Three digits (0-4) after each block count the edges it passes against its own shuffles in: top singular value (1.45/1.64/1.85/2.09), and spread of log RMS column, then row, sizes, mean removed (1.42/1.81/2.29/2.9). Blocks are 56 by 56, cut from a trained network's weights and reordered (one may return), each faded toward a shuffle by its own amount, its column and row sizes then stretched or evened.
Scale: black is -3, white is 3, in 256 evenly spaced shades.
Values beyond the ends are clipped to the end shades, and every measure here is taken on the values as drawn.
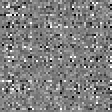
0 3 4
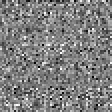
1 0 3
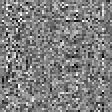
2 3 0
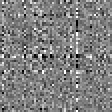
4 4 2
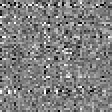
3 2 3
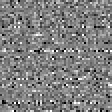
0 1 4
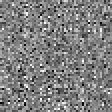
2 3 1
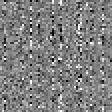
0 4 0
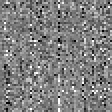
2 3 1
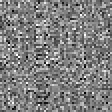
3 2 1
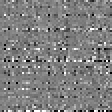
2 2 4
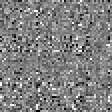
2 2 3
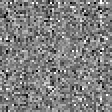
0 2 2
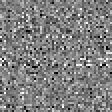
1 1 3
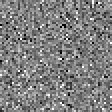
1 1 1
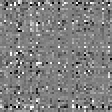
1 4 4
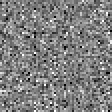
0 2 1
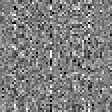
4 3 0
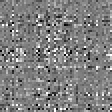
1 4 4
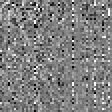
0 4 2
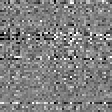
4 1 4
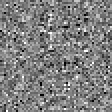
2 2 0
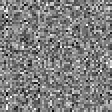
3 2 0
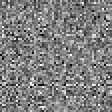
4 2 1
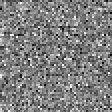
0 0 1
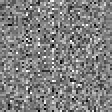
1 3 0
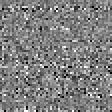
1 2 4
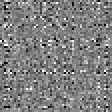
3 3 3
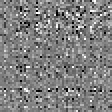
1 4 3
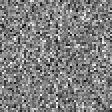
2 1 0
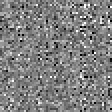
0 3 2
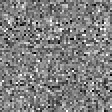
1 0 2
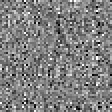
2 2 2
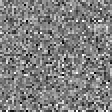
2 1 1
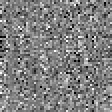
2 3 0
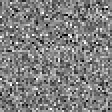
0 1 1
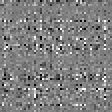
3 3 4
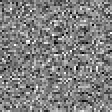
3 0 1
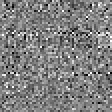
3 1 3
